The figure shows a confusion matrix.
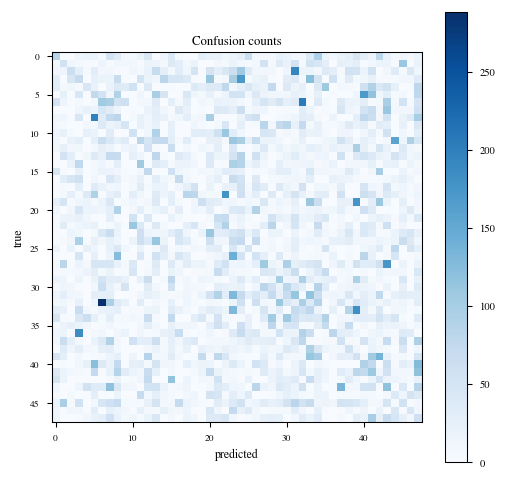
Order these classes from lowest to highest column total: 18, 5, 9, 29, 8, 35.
9, 18, 35, 29, 5, 8
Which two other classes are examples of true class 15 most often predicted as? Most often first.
42, 12
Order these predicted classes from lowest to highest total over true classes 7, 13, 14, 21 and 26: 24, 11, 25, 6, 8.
25, 6, 11, 8, 24
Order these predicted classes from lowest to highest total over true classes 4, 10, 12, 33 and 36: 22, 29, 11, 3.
11, 29, 22, 3
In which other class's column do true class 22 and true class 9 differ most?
10
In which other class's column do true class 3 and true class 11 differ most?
44
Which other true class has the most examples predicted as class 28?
34
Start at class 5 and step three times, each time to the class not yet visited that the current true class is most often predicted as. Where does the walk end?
41
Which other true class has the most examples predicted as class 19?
39
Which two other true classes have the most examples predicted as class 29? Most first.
32, 9
